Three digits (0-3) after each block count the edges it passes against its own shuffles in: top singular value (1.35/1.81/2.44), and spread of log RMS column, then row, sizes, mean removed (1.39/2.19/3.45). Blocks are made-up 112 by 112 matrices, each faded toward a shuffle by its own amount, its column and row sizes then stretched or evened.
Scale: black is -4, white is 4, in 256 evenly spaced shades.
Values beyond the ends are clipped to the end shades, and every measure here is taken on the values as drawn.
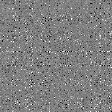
2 2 2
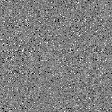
2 1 1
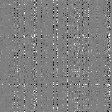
2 3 2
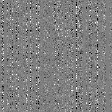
1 3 1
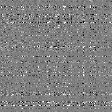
1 2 3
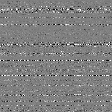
3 0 3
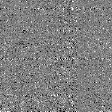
0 2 2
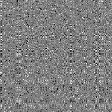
3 2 1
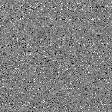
1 0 2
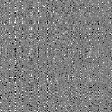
3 2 1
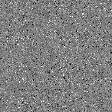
0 1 1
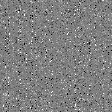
0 2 0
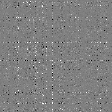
1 2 2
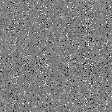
0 2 1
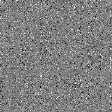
0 2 1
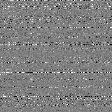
2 0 3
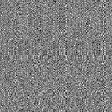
3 2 0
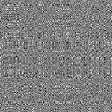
3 1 2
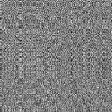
3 2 1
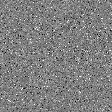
1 0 1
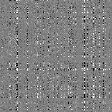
3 3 2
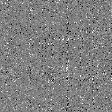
0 2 1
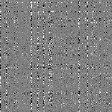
2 3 2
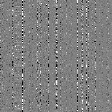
3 3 0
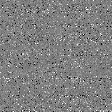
1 1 2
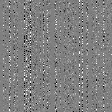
2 3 0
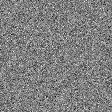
0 0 0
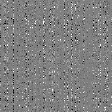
2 3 1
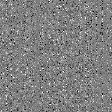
1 2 0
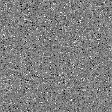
0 1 1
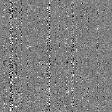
2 3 1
